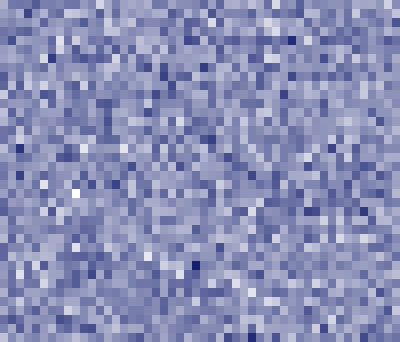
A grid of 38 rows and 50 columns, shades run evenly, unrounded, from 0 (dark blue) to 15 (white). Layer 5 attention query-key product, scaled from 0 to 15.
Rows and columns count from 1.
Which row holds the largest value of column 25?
34
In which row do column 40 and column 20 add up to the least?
33
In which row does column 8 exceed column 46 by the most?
24
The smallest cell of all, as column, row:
25, 30
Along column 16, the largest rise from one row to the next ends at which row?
17
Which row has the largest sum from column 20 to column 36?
7
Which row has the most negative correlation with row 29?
22
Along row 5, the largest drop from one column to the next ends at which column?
9
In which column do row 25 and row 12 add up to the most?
43
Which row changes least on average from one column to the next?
26
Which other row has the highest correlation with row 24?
19
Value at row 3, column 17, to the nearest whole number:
11
